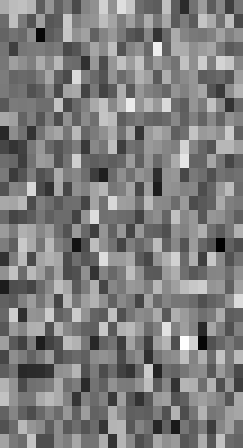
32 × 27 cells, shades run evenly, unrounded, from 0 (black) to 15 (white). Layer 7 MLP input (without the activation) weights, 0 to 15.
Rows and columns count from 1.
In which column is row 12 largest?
21
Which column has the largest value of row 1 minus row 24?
23
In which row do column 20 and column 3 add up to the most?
19
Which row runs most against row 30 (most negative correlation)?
24
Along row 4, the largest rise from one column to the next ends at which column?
18
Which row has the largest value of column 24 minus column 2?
4
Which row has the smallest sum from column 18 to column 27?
31
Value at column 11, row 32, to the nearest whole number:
7
